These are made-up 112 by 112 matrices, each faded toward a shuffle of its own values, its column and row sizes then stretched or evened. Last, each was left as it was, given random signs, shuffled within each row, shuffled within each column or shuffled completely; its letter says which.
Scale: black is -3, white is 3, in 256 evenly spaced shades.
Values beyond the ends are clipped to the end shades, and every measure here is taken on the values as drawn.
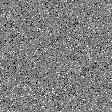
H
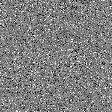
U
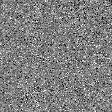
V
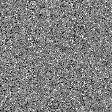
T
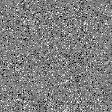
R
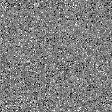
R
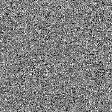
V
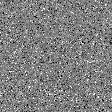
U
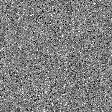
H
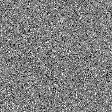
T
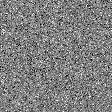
H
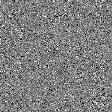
R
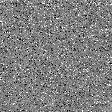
U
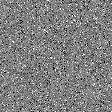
T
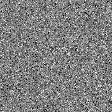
T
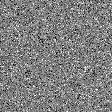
H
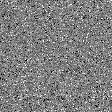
U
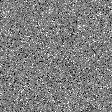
H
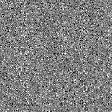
R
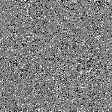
R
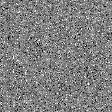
T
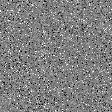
T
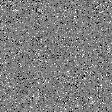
V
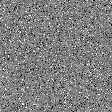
H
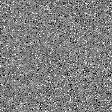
V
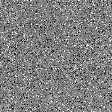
V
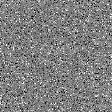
R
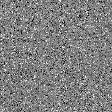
T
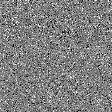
V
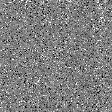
V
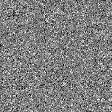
R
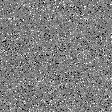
U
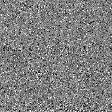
R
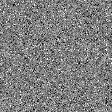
V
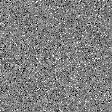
V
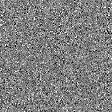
R
